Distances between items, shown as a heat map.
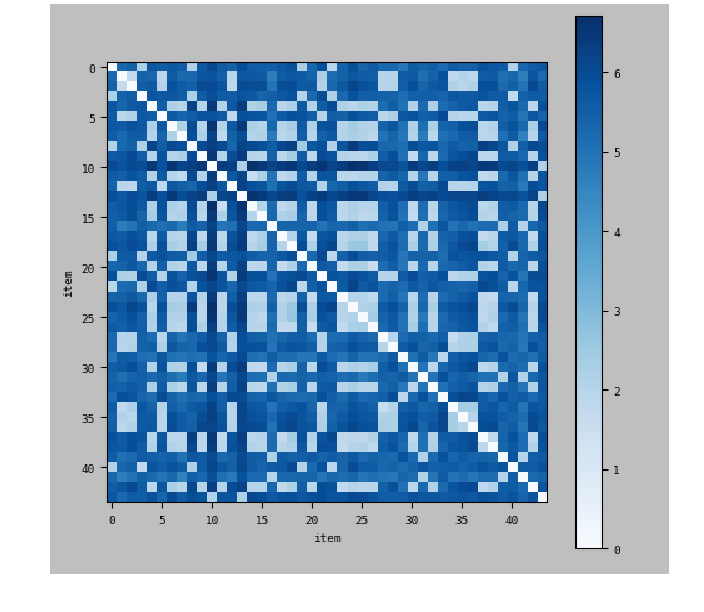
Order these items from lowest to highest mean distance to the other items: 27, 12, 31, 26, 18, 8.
26, 18, 27, 12, 31, 8
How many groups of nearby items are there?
6
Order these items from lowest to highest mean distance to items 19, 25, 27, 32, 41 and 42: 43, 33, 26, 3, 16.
26, 16, 3, 33, 43
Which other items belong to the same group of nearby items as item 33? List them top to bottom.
29
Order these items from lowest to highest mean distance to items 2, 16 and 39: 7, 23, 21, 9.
21, 7, 23, 9
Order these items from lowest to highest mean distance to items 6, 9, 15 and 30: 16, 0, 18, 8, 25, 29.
25, 18, 29, 16, 0, 8
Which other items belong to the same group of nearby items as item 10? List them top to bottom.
13, 43
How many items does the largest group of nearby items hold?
19
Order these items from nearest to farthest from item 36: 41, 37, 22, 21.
21, 41, 22, 37
